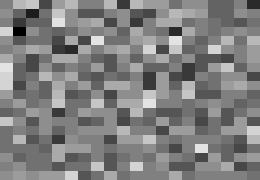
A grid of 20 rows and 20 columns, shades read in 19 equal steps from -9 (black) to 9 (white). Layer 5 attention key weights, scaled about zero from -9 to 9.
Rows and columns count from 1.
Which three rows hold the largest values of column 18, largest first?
8, 5, 19
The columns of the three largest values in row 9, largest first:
1, 4, 6
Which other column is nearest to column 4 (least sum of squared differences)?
17
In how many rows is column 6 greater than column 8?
9
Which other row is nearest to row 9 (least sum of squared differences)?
14
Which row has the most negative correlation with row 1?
15
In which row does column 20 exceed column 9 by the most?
16
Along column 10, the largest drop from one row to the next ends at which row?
13
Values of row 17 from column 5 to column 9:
3 2 2 0 -1
